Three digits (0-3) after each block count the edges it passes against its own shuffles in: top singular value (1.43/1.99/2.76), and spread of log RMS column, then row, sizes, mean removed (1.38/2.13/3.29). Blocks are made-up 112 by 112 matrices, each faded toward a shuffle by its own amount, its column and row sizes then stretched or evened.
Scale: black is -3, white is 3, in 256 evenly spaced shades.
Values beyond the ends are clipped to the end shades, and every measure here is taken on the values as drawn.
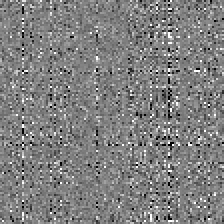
2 3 2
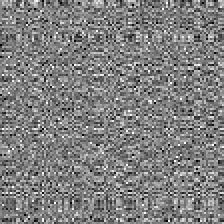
3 1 2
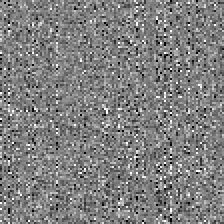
1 3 1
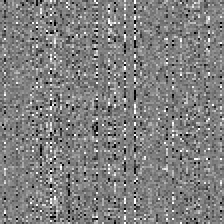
2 3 1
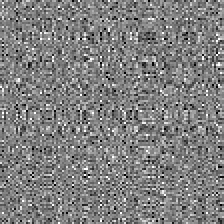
3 2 2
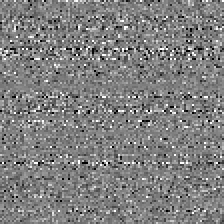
1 0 3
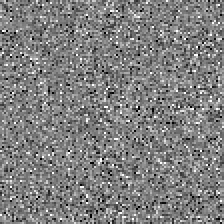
0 1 1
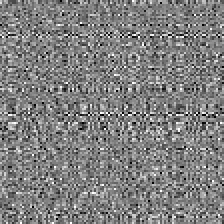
3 0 3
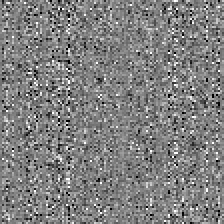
1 3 1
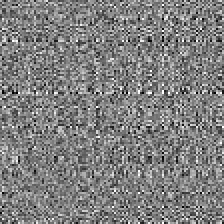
3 2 2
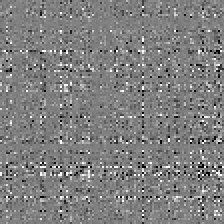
1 3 3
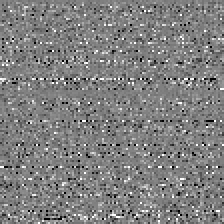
0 0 3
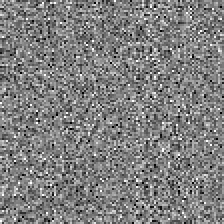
2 1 0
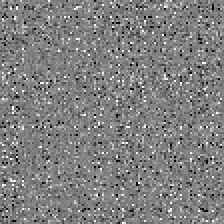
0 2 2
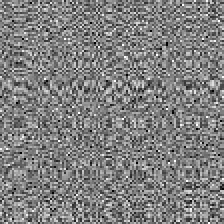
3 1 1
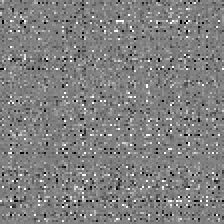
0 2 3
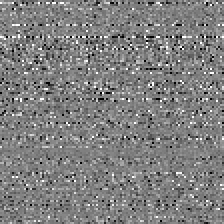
2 1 3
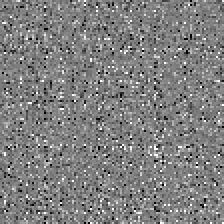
1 2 2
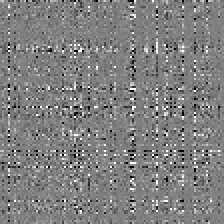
2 3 3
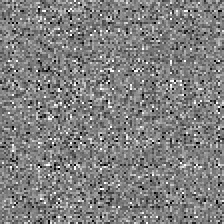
0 2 2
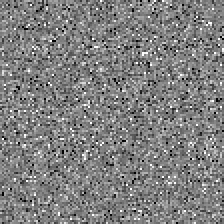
0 0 1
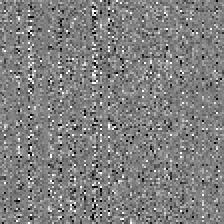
1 3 1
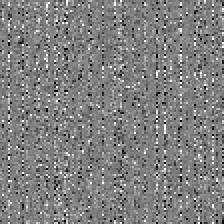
2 3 0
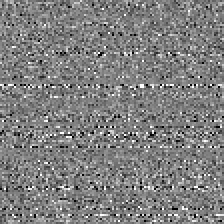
1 0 3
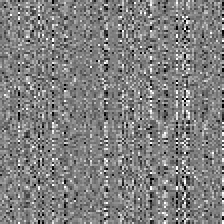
3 3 0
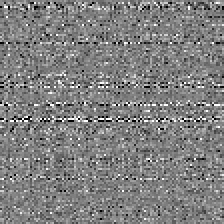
3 0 3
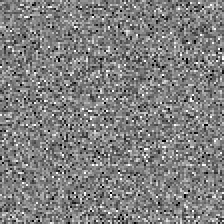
1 0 1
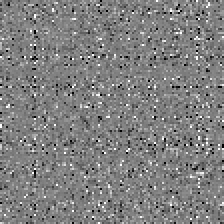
1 2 2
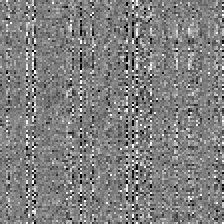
3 3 0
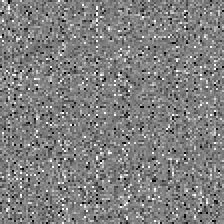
1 2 1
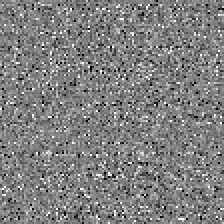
1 1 2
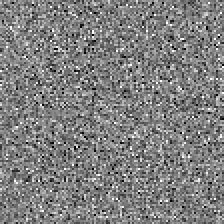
1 1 1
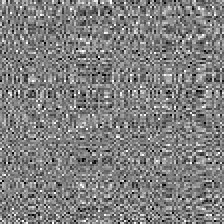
3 0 2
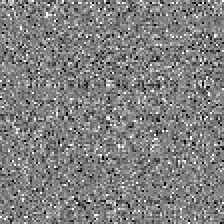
2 0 1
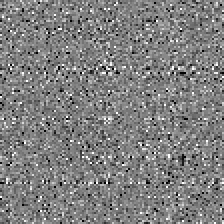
2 1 2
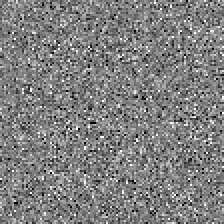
0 1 1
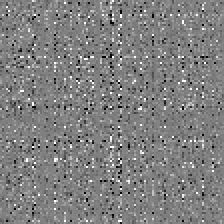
0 3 2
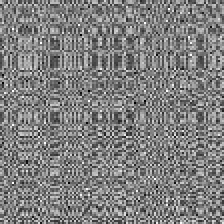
3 0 2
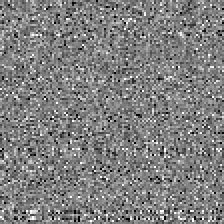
2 0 2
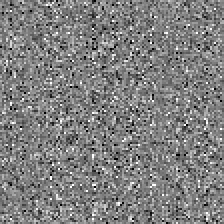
1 2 1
